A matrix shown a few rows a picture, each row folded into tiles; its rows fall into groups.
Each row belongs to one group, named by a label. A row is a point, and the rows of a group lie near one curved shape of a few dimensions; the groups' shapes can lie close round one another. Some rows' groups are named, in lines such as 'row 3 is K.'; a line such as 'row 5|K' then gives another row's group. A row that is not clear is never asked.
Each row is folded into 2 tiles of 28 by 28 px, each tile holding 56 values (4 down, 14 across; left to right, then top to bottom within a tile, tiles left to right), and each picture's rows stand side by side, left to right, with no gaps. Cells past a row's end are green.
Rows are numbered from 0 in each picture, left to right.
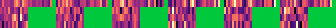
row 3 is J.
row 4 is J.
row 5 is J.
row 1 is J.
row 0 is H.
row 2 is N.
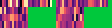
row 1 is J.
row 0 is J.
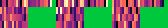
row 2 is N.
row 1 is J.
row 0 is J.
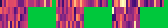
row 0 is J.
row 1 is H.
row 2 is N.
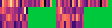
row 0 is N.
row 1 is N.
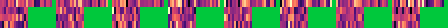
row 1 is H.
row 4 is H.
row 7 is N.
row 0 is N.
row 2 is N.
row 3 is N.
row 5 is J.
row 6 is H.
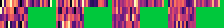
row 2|H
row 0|J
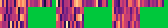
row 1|H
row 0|H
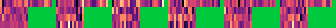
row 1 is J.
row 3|N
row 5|J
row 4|N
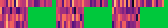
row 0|N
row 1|N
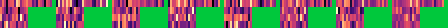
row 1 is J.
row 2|N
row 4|N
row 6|N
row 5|N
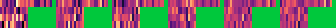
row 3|H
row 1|J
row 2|J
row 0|N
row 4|J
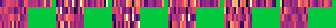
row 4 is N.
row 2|H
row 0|J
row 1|J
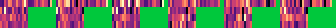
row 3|H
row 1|N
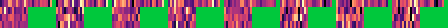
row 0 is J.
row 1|J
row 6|N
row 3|J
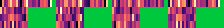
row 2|H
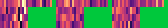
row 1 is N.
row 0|H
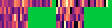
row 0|H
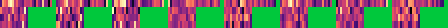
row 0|N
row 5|N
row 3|H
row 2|N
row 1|J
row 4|N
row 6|J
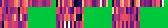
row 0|H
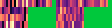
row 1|J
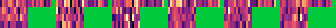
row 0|N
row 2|H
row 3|N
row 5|H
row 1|N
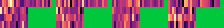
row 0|N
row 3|N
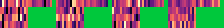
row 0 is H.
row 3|J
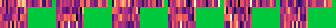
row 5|J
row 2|N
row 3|J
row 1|J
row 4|N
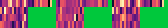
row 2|J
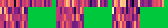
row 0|N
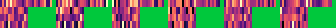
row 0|J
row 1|J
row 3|N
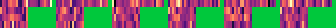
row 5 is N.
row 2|H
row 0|J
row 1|J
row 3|N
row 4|N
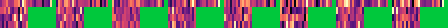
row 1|N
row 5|N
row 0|H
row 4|H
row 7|J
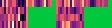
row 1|N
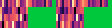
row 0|H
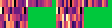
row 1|N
